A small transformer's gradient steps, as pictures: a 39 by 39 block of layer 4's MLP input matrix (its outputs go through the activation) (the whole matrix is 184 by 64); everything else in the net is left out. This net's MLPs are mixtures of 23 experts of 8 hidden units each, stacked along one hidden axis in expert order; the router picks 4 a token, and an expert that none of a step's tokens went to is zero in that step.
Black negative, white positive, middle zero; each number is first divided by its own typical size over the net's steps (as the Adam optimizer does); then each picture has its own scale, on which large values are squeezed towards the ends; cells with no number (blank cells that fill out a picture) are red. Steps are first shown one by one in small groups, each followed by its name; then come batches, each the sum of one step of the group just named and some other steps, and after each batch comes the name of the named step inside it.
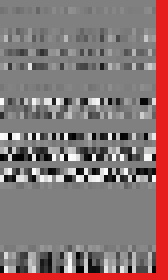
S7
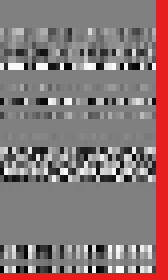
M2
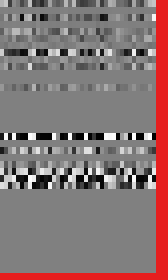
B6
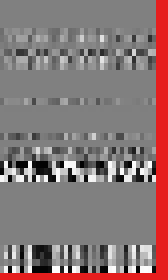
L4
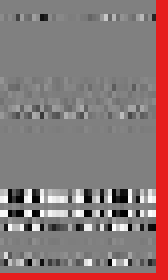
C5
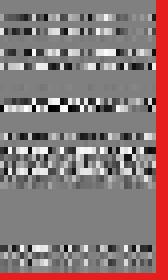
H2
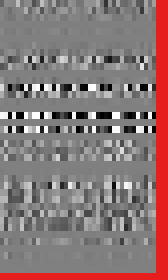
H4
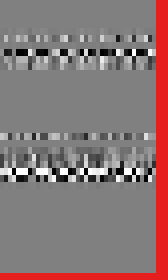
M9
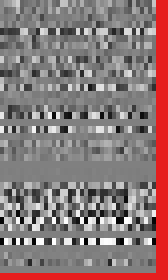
C5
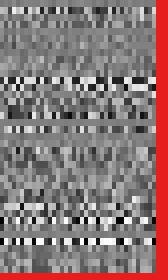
L4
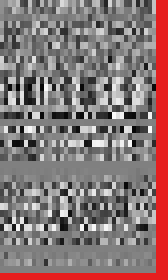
H4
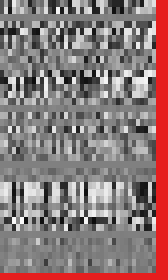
S7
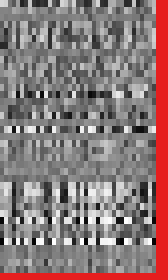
M2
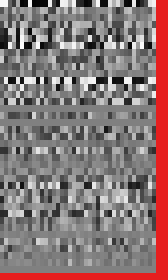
B6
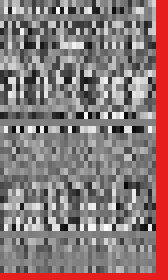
M2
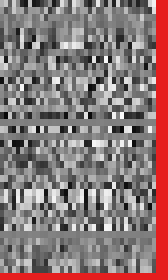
L4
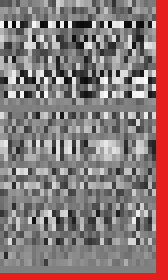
M9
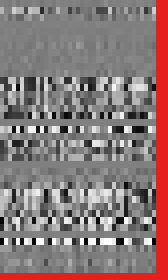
S7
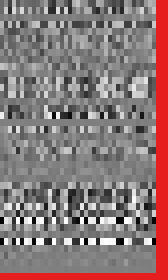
H2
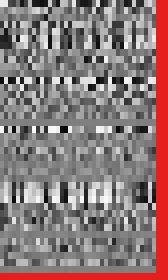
H2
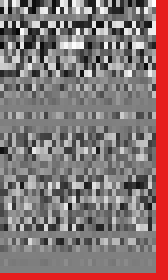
B6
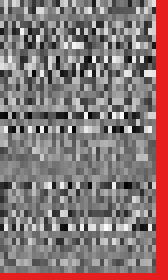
S7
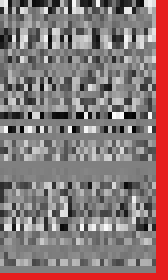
H4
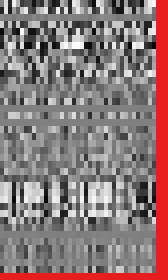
M2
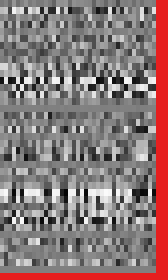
M9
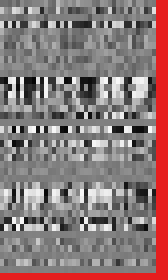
H2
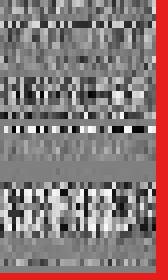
C5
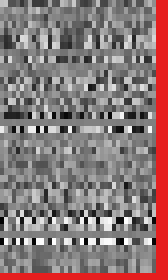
L4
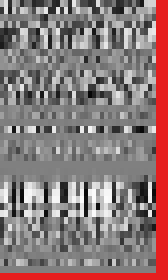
C5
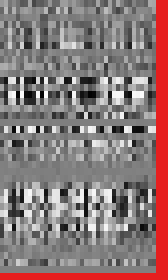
C5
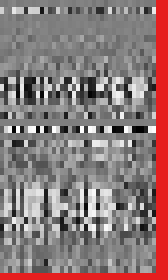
L4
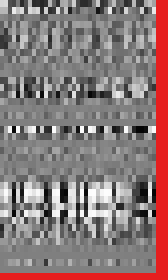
B6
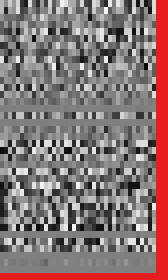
M9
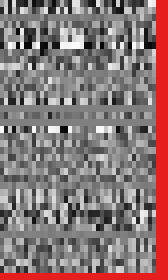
M2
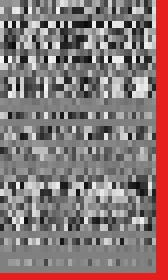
B6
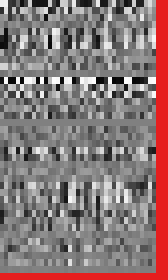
H2
